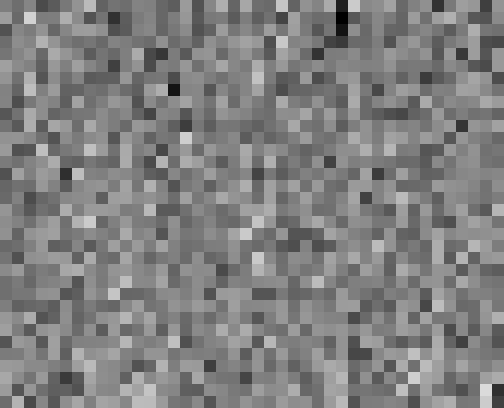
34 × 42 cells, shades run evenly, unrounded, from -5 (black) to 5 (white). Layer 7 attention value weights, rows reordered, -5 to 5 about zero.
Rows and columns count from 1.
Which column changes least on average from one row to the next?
20
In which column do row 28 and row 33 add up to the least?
42
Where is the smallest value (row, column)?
2, 29
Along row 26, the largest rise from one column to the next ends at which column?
37
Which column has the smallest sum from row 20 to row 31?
25
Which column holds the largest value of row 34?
41
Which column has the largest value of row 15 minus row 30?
31
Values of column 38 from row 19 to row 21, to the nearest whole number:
-2 0 -1
